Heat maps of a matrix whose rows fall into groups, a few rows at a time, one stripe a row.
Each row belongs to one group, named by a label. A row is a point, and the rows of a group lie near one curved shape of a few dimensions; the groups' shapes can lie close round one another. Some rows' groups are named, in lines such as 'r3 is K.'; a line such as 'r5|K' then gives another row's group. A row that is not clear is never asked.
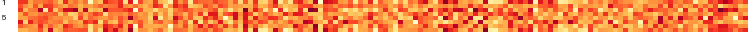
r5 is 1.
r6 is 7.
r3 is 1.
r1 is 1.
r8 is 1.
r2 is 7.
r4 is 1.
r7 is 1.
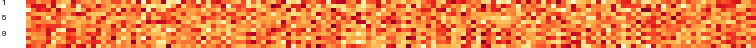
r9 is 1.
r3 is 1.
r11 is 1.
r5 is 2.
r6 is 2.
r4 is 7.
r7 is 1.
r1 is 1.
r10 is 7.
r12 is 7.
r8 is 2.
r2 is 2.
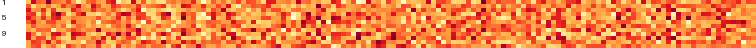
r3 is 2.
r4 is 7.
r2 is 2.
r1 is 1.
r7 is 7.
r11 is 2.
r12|2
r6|1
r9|7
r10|2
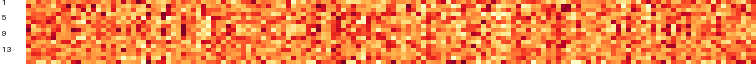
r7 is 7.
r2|7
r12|2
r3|7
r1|1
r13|1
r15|2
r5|1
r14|1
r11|7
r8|7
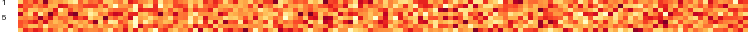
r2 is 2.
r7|7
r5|1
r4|7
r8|1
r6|2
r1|1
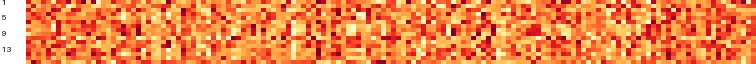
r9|1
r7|1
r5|2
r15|1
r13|1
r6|7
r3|7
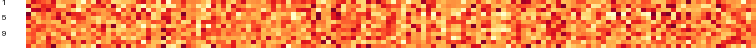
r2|2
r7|2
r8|2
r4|7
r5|7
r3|1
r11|1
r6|7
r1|1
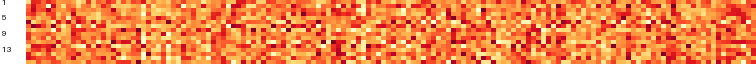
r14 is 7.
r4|1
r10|2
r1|1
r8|1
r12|1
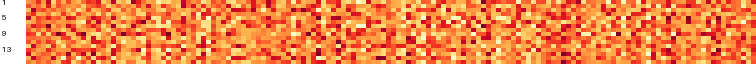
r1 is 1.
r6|1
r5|7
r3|1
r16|7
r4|7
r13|1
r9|7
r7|1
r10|7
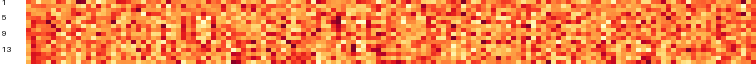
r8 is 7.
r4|7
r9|2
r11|1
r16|2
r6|1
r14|2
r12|2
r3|1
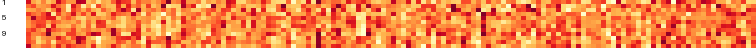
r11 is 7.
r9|1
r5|1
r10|7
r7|2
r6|2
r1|7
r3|1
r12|7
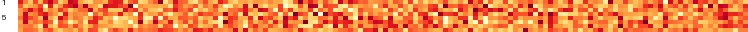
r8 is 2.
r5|2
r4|1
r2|1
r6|2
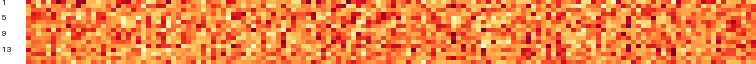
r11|1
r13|2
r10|7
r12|2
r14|2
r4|2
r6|2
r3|1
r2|7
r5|2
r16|7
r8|1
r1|7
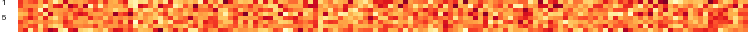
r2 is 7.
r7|2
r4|1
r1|2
